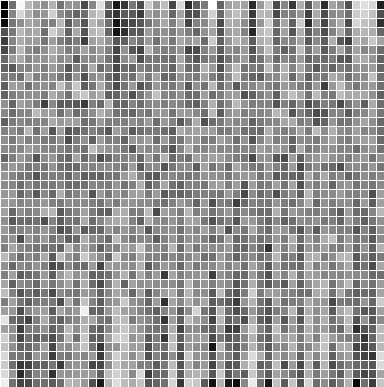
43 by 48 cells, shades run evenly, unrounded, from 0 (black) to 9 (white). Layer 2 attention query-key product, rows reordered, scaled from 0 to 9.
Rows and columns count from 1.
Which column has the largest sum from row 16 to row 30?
39
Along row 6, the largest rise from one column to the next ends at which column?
19
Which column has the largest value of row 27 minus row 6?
15
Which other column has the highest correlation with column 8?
43
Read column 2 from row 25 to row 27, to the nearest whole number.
3 4 5
